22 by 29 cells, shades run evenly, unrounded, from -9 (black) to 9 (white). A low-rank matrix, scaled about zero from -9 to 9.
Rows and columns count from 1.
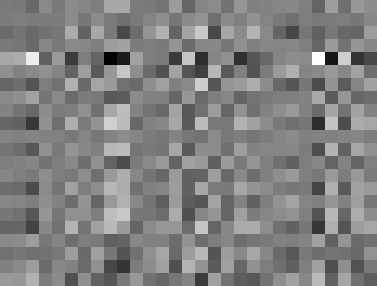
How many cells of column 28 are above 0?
13
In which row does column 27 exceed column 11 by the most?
5
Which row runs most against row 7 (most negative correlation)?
22
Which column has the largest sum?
9
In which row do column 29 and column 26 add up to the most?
10
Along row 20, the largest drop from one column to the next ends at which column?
17
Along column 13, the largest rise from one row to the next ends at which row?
7
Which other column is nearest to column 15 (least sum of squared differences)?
18
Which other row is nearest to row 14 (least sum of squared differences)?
16
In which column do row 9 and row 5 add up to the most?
25
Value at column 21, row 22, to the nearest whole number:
-1
